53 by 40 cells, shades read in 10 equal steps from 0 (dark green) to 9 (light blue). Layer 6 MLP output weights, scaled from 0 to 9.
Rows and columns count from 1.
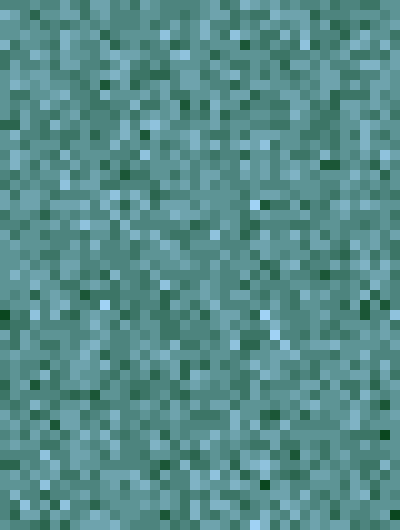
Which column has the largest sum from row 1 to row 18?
7
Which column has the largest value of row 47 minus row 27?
27
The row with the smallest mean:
40
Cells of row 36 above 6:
4
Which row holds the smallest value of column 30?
46
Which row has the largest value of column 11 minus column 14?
31
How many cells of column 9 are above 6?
4
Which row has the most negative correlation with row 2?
6
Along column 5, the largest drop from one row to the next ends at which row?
50
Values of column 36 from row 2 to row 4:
5 4 5
